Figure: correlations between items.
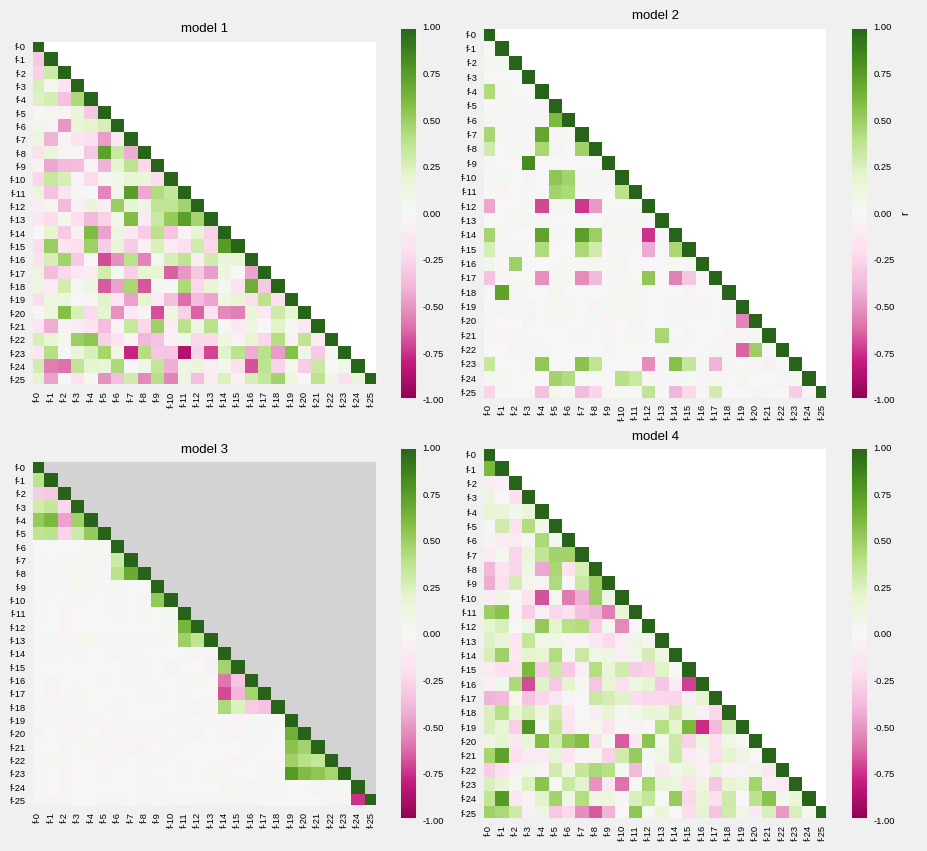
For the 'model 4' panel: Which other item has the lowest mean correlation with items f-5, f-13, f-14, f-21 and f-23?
f-17
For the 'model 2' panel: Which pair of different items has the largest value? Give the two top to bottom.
f-3, f-9
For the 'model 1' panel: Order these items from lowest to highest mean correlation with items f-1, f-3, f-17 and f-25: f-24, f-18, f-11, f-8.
f-11, f-8, f-18, f-24
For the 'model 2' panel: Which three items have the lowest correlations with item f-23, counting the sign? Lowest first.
f-12, f-17, f-25
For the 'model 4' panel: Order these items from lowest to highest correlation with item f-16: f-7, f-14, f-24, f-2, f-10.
f-10, f-14, f-7, f-24, f-2
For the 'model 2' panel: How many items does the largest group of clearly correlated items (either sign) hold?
10
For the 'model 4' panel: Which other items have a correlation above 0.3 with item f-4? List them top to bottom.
f-6, f-7, f-12, f-20, f-23
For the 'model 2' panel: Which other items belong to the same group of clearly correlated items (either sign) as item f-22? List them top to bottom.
f-19, f-20
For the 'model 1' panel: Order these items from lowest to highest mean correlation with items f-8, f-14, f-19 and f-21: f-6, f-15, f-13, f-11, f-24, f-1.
f-11, f-13, f-1, f-6, f-24, f-15
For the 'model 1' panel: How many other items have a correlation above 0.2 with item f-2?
5
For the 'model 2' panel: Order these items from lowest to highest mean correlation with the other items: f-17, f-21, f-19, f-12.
f-12, f-17, f-19, f-21
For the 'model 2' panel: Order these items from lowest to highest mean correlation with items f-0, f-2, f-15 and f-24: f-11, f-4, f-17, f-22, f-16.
f-17, f-22, f-11, f-16, f-4
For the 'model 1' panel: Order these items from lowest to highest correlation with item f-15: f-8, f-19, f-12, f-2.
f-2, f-8, f-19, f-12
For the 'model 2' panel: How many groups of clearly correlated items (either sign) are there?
7
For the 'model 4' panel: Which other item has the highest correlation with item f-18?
f-1
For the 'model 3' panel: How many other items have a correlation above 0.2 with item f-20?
4
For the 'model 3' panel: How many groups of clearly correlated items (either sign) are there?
7
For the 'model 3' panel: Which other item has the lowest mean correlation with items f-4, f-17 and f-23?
f-14
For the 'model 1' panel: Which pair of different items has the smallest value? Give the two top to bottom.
f-11, f-23
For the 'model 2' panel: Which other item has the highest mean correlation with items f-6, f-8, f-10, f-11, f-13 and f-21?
f-5
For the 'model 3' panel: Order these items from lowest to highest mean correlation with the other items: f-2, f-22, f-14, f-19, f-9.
f-2, f-14, f-9, f-22, f-19
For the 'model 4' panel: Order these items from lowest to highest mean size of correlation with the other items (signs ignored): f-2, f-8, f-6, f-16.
f-2, f-6, f-16, f-8
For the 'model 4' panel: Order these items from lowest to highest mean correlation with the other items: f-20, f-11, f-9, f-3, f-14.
f-11, f-9, f-3, f-20, f-14
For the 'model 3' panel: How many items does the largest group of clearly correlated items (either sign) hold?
6
